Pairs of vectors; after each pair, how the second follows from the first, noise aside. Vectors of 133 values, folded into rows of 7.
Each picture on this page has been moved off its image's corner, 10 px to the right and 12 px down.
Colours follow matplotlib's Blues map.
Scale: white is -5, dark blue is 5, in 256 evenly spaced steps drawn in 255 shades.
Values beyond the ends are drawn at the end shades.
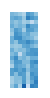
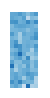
negated, partly zeroed.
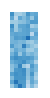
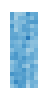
shrunk.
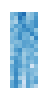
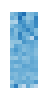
partly zeroed.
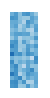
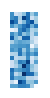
wrapped around, scaled up.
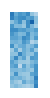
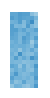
shrunk.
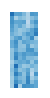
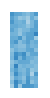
shrunk.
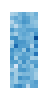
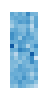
reversed, partly zeroed.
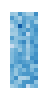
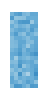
reversed, negated, shrunk.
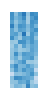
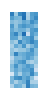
copied.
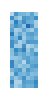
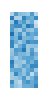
copied.
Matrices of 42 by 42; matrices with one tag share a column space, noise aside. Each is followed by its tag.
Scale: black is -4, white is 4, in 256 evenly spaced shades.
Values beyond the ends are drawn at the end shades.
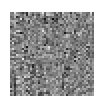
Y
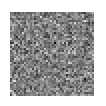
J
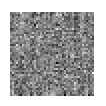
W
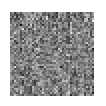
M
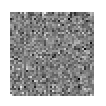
Y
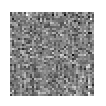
Y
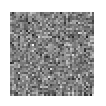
W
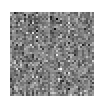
W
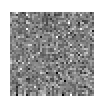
W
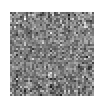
Y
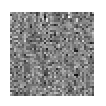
M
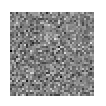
J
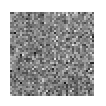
W
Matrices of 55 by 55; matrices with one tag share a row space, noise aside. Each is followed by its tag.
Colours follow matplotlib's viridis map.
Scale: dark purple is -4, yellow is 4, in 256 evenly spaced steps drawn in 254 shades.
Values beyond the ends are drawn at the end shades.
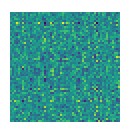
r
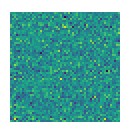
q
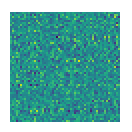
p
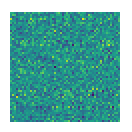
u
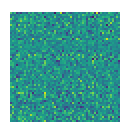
u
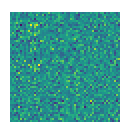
p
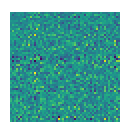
p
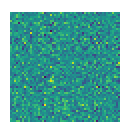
r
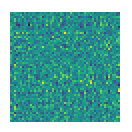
q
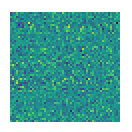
u
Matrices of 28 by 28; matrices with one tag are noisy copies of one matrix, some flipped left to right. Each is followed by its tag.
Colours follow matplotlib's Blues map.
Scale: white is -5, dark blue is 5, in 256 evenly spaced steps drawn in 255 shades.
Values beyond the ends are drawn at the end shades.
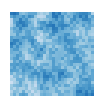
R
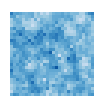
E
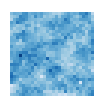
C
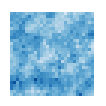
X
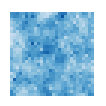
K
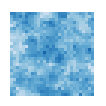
K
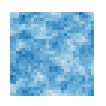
C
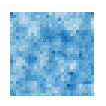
E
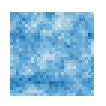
X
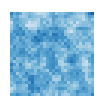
E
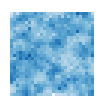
C
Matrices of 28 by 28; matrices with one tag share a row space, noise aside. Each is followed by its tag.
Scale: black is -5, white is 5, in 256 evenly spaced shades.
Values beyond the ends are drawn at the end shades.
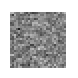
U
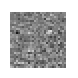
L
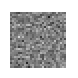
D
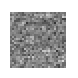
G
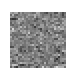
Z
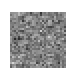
D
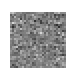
Z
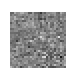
L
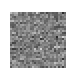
Z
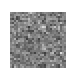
L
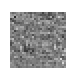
G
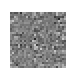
Z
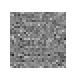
G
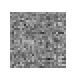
G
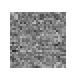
Z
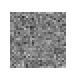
G
